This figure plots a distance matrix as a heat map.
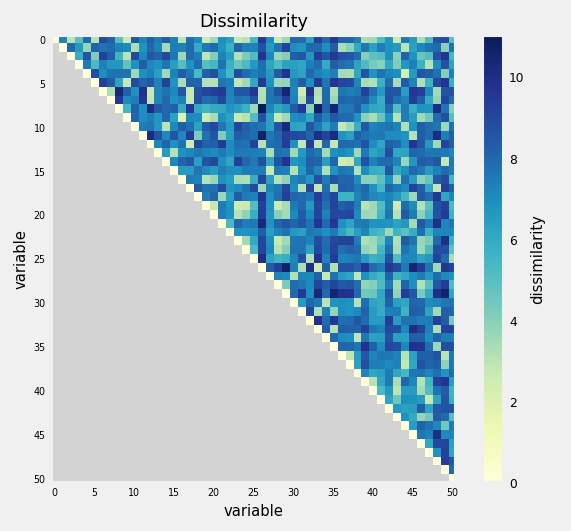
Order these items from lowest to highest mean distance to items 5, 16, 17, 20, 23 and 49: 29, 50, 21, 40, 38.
40, 29, 50, 38, 21
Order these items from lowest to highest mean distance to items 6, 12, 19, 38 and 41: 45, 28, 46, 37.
28, 46, 37, 45
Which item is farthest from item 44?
29
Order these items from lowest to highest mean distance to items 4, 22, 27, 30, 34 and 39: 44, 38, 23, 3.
38, 44, 3, 23
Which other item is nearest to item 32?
25
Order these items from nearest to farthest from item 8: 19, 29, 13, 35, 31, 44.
19, 29, 44, 13, 31, 35
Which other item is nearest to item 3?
47
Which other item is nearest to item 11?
45
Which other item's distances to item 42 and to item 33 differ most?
26
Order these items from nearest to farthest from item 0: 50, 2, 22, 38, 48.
2, 50, 22, 38, 48
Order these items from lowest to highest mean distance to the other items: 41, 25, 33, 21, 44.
41, 44, 25, 21, 33
